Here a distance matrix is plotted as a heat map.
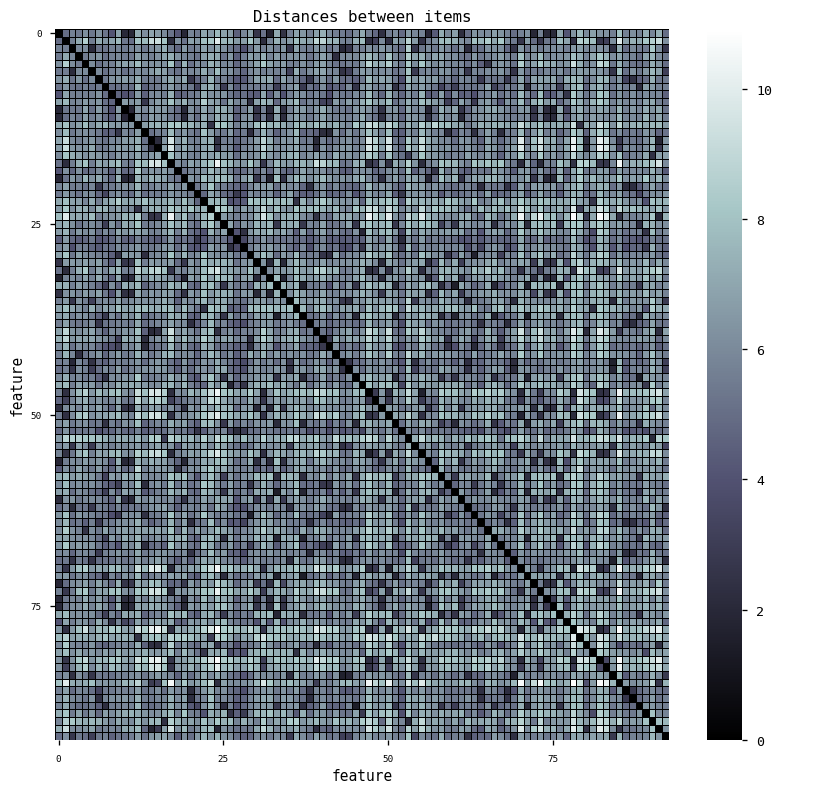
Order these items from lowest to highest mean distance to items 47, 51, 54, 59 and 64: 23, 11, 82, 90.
11, 82, 90, 23
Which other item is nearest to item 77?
8
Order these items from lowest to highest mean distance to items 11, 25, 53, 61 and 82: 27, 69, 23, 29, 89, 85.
27, 69, 29, 23, 89, 85
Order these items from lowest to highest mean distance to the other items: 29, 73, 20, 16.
20, 29, 16, 73
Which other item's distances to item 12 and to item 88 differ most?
45
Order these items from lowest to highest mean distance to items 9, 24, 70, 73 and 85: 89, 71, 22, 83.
71, 83, 89, 22
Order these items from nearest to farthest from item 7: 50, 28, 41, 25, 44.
25, 41, 28, 44, 50
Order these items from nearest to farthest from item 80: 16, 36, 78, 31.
16, 36, 31, 78
